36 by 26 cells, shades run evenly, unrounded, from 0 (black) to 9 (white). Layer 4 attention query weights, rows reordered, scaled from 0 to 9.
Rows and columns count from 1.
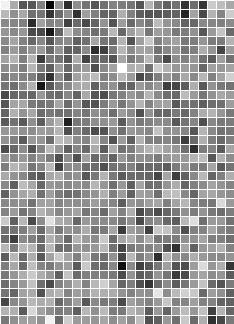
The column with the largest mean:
4
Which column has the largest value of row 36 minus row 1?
6
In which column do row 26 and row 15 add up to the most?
18
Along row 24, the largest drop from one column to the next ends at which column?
16
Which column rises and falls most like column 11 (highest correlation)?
12
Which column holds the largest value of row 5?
17
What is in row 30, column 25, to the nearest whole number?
6
